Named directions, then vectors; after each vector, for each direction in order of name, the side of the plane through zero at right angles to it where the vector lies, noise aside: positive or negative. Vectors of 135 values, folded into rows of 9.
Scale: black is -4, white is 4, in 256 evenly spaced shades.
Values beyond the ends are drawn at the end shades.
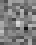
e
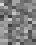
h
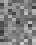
negative, negative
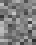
positive, positive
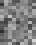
negative, negative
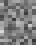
positive, positive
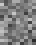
positive, positive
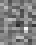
negative, positive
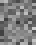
negative, negative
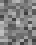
positive, positive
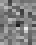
negative, positive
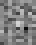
positive, negative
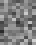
negative, negative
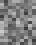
positive, positive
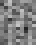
positive, negative
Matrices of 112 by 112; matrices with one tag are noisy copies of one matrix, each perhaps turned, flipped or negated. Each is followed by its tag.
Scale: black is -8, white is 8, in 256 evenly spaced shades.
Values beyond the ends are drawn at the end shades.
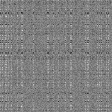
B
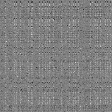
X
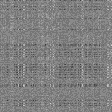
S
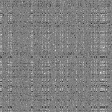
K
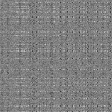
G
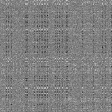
S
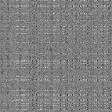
G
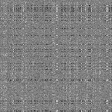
K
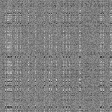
K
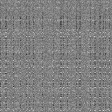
G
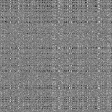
B
